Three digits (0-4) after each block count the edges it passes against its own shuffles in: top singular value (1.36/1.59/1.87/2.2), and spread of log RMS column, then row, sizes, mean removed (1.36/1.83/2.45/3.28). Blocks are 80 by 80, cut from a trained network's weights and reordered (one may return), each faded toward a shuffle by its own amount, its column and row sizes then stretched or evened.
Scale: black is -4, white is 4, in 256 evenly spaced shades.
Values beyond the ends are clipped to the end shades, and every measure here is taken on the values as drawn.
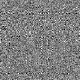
2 2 2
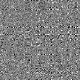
2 2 3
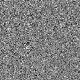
2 0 1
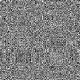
3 2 0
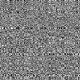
4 1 3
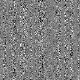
0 4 0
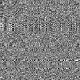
3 1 3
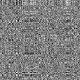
4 1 3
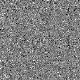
1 1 2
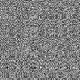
4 0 2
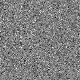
0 1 0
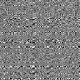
4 1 4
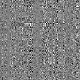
3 4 2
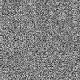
2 0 1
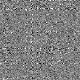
2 2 3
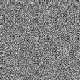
3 0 0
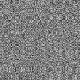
4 1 1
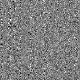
0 3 0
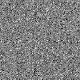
1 0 2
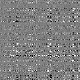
4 3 4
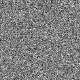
1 0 0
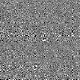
2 2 3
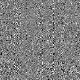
2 3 2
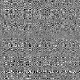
4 2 4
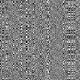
4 4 1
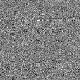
2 0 2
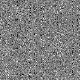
0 3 1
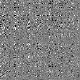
0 3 3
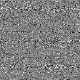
0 0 3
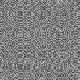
4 0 0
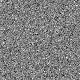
0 0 0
